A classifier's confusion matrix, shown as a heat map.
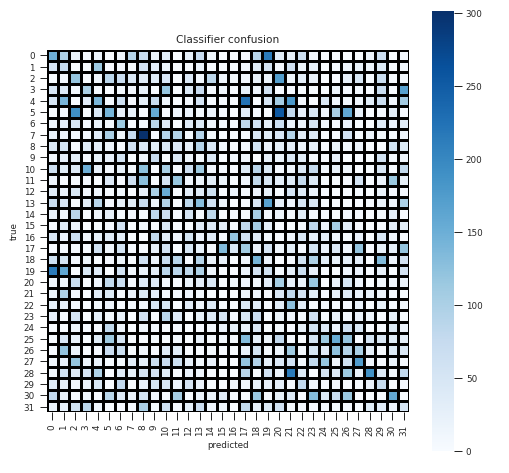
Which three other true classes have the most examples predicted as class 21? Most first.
28, 4, 22
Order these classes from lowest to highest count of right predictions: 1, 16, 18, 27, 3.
1, 3, 16, 18, 27
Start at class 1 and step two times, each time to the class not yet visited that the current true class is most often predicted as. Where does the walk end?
17
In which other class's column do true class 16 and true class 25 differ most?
26
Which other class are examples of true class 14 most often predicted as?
18
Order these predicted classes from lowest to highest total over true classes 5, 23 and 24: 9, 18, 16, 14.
16, 14, 18, 9
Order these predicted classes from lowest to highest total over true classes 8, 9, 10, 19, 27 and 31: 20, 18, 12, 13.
20, 12, 18, 13
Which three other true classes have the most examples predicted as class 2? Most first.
5, 27, 14
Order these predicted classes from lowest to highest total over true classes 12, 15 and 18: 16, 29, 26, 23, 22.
16, 26, 22, 29, 23
